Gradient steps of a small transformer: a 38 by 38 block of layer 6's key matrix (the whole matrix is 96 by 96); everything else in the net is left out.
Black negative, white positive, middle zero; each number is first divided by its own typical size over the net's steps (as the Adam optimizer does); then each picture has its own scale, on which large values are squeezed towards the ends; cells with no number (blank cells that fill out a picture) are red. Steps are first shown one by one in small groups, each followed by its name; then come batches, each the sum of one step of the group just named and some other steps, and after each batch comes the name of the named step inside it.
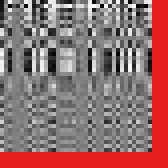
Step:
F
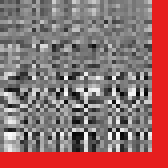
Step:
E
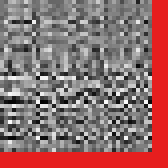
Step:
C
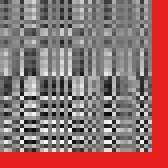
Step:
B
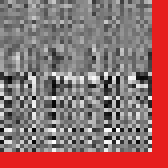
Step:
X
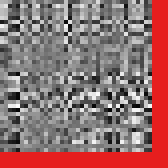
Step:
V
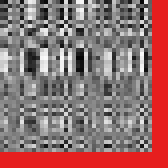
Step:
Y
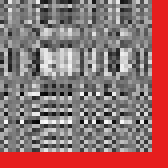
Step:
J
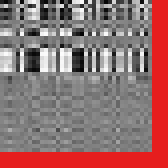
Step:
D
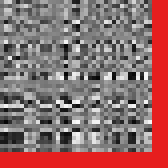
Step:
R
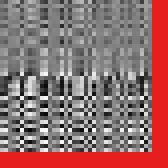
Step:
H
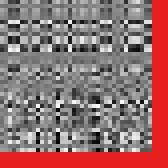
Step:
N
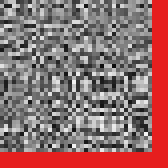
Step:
R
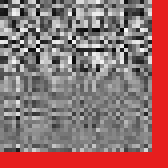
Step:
D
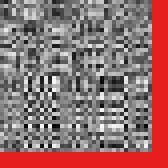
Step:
D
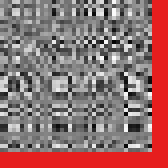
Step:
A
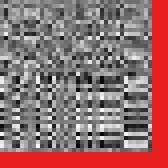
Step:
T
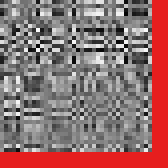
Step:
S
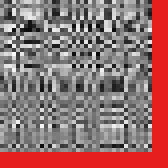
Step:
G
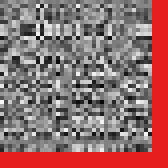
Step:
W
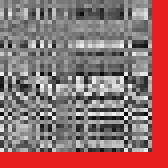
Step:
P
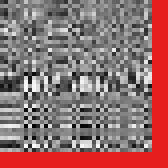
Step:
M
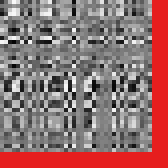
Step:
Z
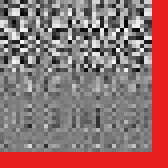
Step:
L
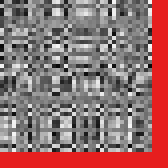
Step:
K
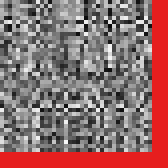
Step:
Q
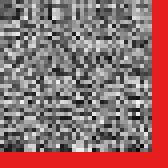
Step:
W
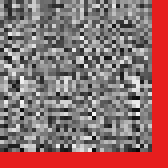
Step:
A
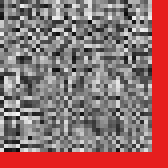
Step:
S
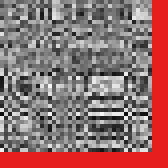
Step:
P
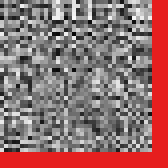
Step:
A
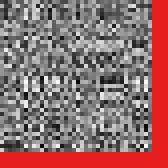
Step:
M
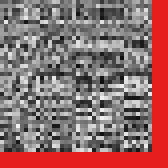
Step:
T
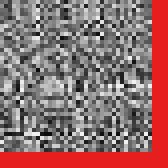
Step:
T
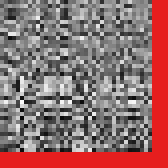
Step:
M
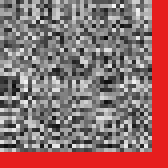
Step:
Q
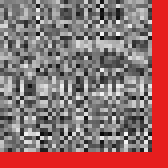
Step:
T
